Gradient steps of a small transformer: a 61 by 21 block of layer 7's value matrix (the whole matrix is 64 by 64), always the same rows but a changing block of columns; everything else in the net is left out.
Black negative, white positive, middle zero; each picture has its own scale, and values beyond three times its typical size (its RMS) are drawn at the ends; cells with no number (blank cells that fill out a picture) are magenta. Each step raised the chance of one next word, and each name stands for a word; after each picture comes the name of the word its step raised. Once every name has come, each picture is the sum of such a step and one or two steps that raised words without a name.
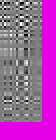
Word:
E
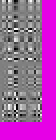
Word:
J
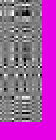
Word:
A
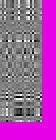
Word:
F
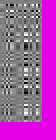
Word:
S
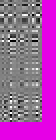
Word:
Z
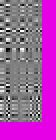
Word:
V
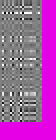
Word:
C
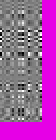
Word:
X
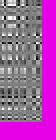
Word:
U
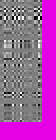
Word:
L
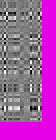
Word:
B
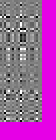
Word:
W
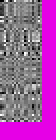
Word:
J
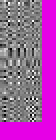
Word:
E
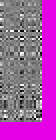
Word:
X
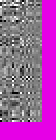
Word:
U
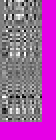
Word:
X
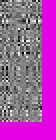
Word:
Z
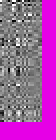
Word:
Z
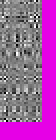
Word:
W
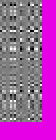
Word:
V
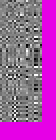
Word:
A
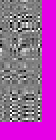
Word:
W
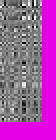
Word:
U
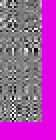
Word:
V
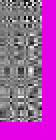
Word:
U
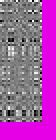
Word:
S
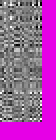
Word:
U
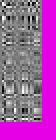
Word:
U
